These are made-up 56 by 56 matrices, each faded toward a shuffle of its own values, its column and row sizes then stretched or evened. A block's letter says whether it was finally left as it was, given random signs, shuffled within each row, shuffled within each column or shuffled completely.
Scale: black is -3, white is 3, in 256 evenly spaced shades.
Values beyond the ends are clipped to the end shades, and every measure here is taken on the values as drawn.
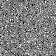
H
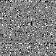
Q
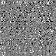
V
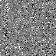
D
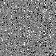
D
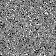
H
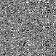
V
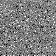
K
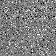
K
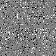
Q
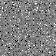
Q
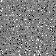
Q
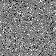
H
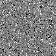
D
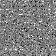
K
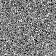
H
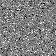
H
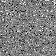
K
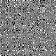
V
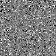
Q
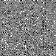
Q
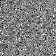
Q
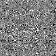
Q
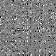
V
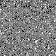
K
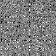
Q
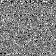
K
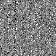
D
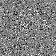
K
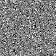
D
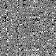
V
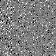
D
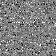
K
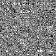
V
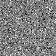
K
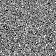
H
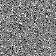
D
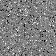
H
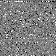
K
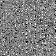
D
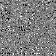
Q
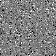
D
